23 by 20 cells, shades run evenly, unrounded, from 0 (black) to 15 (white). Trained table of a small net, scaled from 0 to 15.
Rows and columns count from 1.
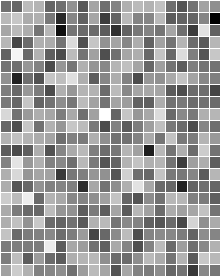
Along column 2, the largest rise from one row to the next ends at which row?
5
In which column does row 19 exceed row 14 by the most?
10
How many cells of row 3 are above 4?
17
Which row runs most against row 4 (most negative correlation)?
14
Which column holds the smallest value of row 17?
13
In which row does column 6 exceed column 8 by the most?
16
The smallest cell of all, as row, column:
2, 20
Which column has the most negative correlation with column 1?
8
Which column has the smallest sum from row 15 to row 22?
6
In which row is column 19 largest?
3
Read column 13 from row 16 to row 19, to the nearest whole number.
13 5 11 8
